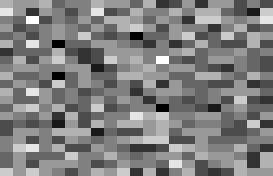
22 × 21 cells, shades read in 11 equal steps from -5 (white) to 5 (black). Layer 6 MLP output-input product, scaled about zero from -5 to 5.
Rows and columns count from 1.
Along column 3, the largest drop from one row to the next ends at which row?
3
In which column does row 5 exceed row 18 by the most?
11
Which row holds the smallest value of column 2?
19
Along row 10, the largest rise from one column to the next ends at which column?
5
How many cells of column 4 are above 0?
5
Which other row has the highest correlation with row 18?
15
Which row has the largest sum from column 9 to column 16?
14
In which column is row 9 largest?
8
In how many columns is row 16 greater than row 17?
10
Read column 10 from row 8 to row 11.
-1 0 -2 0
